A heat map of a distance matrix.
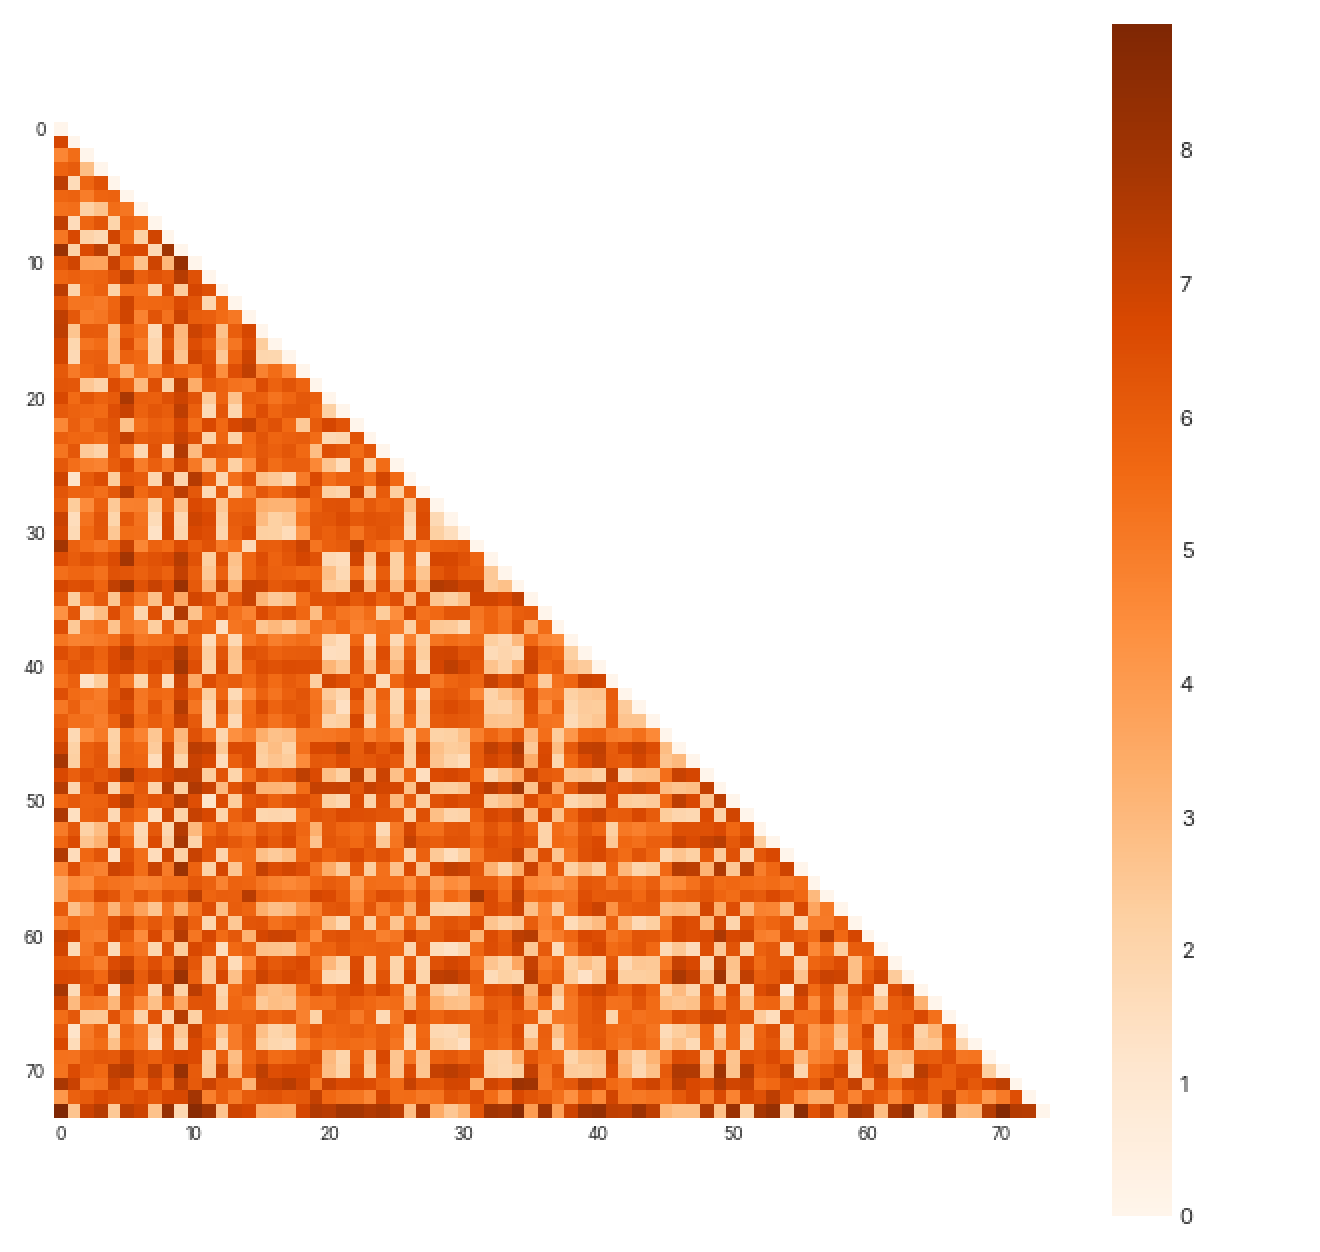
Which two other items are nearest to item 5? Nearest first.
22, 18
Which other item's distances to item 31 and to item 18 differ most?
14
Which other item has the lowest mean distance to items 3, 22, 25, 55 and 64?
38
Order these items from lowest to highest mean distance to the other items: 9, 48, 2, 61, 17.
61, 17, 2, 48, 9
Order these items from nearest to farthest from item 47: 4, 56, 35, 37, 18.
37, 4, 35, 18, 56
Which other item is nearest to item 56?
57
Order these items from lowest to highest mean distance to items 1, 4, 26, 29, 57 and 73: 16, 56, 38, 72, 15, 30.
30, 16, 15, 56, 38, 72
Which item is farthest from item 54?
0
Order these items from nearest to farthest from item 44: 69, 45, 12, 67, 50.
50, 69, 45, 67, 12
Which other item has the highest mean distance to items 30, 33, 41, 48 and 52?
73
